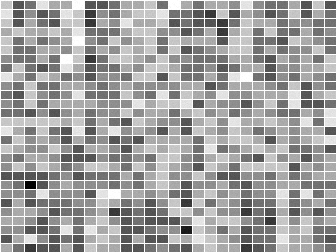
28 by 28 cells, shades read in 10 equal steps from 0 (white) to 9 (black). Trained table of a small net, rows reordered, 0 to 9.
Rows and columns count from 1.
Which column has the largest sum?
8
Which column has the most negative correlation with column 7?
24
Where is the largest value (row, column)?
21, 3
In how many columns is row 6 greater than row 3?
6
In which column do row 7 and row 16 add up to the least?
28
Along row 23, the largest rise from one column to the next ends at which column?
16
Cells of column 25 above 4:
9
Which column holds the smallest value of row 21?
14
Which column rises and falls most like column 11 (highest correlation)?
7
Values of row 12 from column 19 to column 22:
4 4 6 4
